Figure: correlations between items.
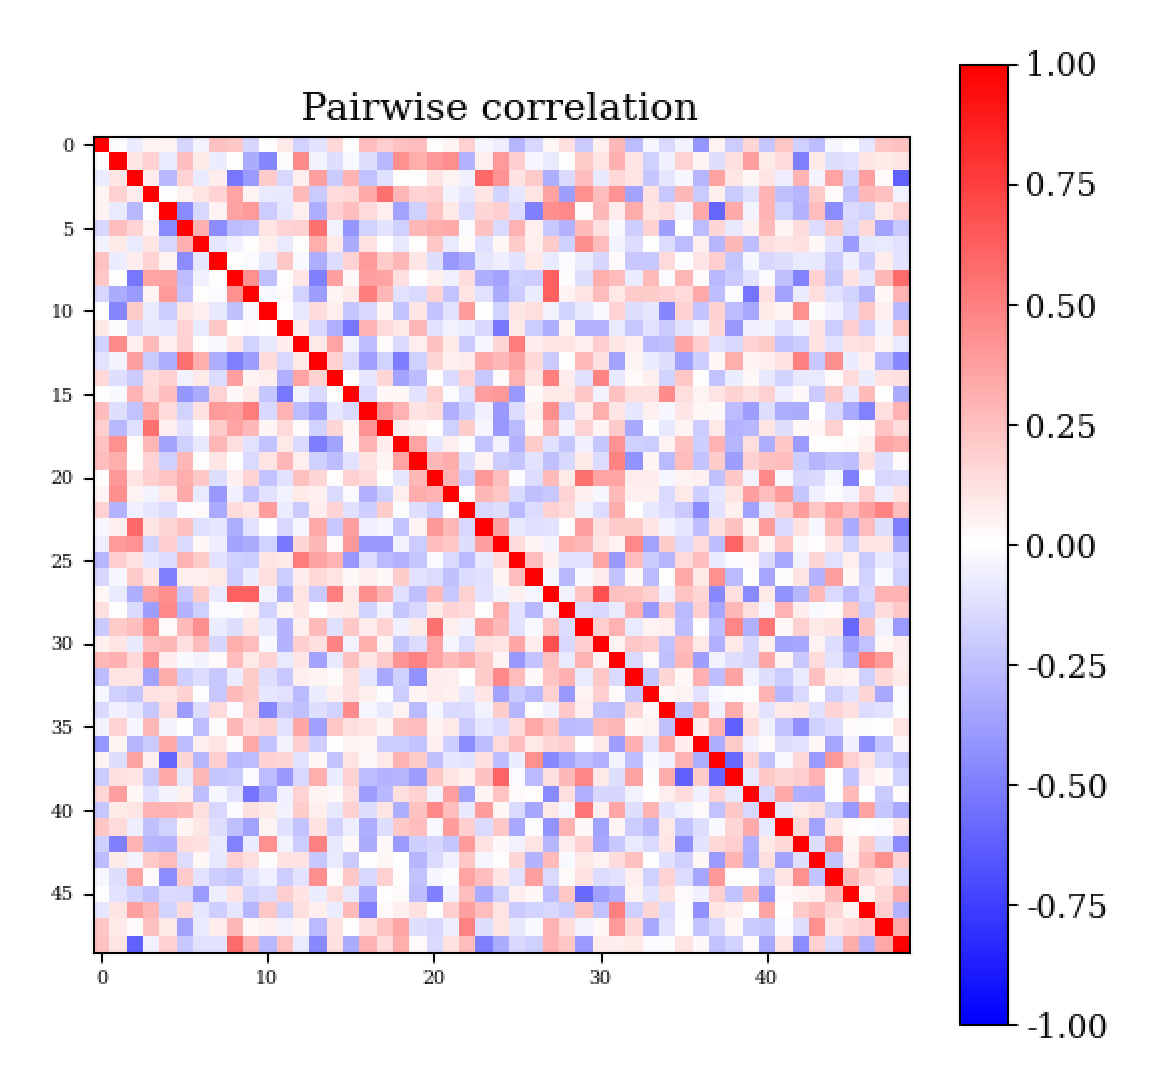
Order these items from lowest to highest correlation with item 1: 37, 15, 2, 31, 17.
17, 37, 15, 2, 31
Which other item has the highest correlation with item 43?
47
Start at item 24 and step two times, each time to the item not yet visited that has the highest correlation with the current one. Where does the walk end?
29
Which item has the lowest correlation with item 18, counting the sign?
13
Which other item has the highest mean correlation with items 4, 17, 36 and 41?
28
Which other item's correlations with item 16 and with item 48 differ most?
45
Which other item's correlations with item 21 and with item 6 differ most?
39
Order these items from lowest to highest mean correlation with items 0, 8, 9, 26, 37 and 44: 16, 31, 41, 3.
41, 31, 3, 16
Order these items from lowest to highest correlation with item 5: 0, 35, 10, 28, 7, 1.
7, 28, 0, 35, 10, 1
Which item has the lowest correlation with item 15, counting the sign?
11
